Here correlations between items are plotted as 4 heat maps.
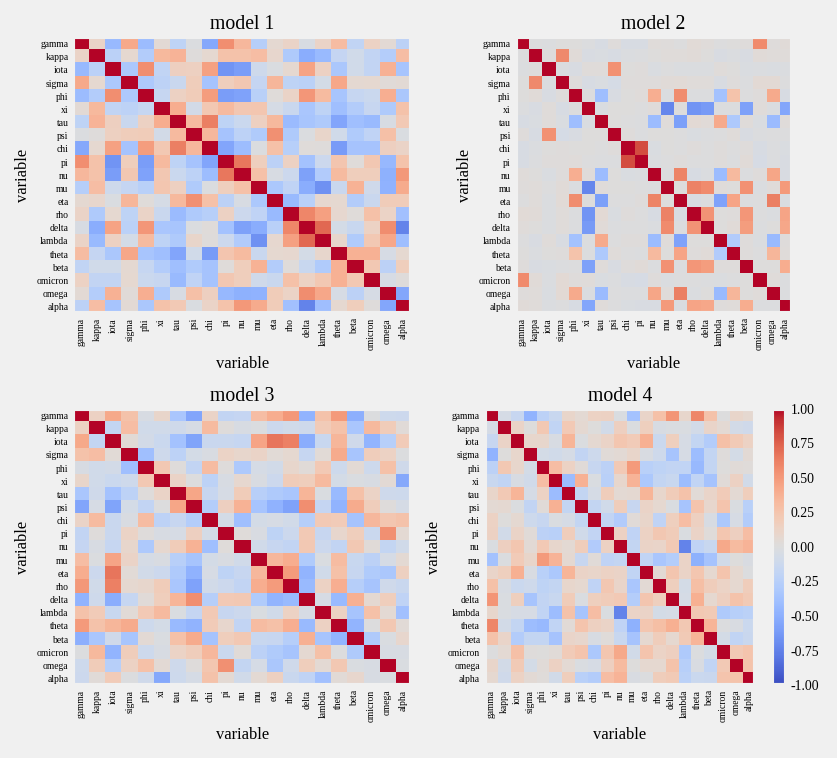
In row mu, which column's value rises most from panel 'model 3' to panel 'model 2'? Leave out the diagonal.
delta
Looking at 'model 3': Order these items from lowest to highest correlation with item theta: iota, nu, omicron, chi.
nu, omicron, chi, iota
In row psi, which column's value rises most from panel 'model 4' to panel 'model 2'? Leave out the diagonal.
iota
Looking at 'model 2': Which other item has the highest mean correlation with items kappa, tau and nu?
sigma
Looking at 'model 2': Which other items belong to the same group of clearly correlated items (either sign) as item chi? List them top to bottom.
pi
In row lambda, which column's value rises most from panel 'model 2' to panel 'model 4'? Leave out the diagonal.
eta
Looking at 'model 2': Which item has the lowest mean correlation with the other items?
xi
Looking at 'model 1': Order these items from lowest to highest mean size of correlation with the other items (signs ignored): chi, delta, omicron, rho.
omicron, rho, chi, delta
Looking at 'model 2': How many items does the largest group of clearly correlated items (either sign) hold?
7
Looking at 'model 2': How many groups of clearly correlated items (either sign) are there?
6
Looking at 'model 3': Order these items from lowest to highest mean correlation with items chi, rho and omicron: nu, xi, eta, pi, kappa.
nu, pi, xi, eta, kappa
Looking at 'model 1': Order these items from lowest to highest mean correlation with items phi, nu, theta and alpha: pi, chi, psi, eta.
chi, psi, eta, pi
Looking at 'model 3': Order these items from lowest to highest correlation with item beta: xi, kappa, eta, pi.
kappa, eta, xi, pi
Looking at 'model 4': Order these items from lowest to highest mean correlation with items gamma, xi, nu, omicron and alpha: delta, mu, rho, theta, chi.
chi, mu, theta, rho, delta
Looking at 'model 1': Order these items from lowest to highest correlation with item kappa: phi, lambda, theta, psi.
lambda, phi, theta, psi
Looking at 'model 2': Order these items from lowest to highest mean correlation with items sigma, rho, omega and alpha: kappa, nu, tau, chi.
tau, chi, nu, kappa
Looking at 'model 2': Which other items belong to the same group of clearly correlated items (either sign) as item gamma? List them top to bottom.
omicron
